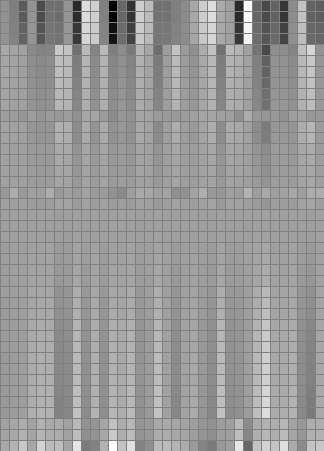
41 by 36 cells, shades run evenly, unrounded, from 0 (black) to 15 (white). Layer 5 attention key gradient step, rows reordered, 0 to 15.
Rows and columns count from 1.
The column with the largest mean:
28
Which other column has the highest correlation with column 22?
25
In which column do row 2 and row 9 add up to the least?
13
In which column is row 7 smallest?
30
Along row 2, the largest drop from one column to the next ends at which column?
29
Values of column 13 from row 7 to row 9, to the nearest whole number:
8 8 8
